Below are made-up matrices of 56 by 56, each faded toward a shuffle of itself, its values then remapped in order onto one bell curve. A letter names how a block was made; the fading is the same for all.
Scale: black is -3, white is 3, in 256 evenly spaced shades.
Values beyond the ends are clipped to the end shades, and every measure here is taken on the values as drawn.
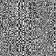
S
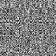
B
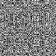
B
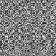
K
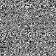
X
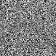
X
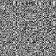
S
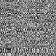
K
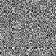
B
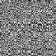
K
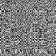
K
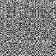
S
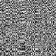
K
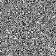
X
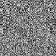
B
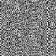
S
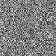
B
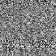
X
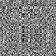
K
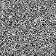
X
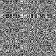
K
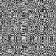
K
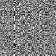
S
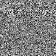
X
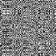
K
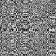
K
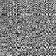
K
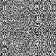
S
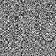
B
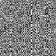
S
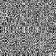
B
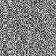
B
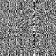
S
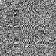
B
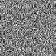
B
